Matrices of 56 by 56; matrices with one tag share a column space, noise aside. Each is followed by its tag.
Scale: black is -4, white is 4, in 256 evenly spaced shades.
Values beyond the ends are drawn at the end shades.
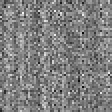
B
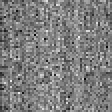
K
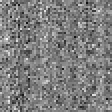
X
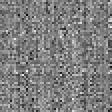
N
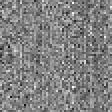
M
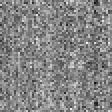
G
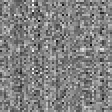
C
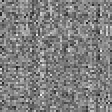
C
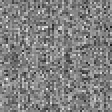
M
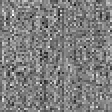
K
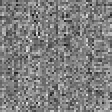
C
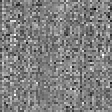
C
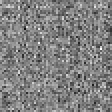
M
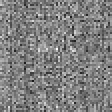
C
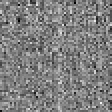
G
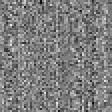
G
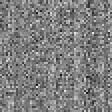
B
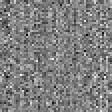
B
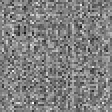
C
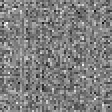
X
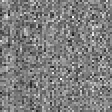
C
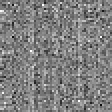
X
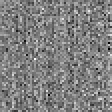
G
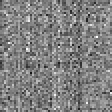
G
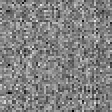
X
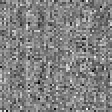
K
